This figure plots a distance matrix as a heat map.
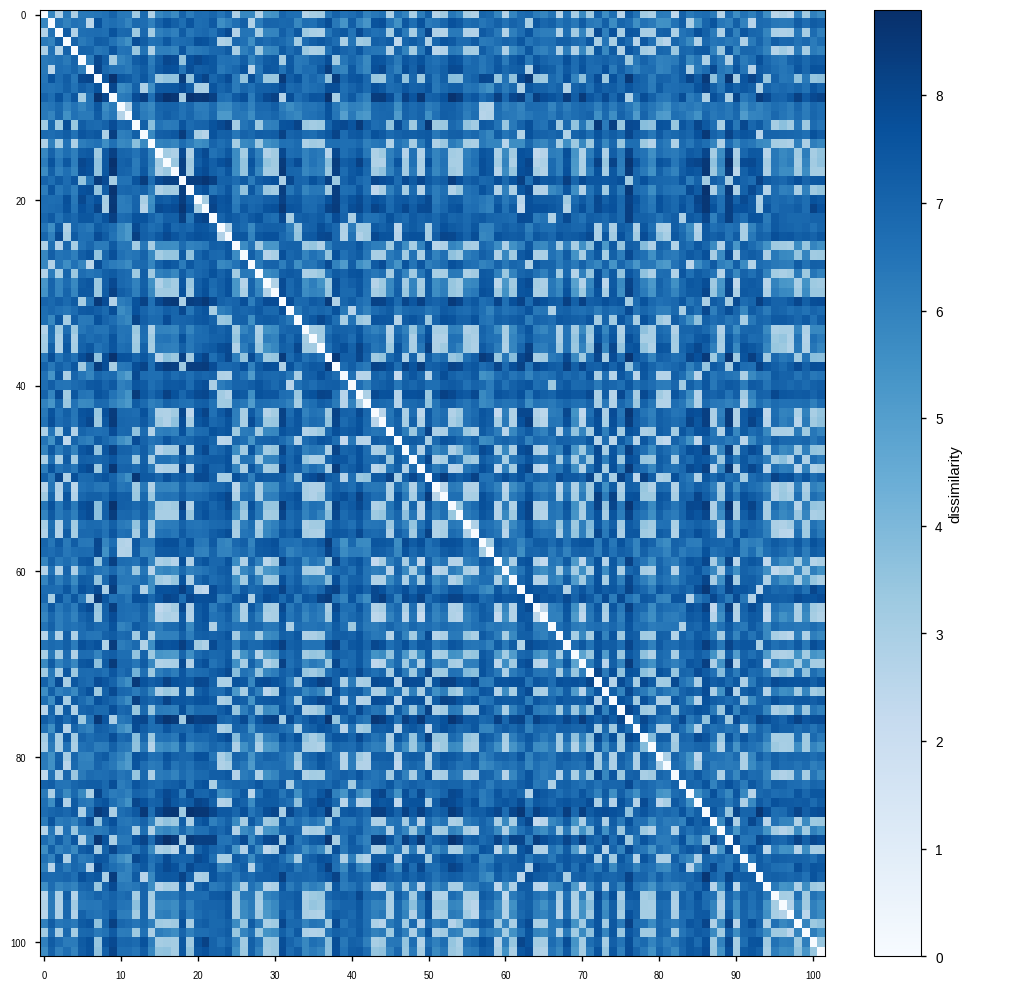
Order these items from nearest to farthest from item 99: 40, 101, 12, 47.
12, 101, 47, 40
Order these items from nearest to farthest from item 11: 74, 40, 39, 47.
39, 74, 40, 47
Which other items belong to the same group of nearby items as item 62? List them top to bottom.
8, 13, 20, 21, 68, 93
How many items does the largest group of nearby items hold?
29
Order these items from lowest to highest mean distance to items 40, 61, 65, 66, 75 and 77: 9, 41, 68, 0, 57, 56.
0, 56, 41, 57, 68, 9
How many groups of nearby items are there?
8
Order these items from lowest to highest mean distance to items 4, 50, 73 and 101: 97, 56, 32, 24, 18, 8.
97, 56, 24, 32, 8, 18
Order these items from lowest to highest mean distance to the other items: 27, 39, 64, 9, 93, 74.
64, 39, 27, 74, 93, 9
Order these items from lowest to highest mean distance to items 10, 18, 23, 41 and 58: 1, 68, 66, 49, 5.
5, 1, 66, 68, 49
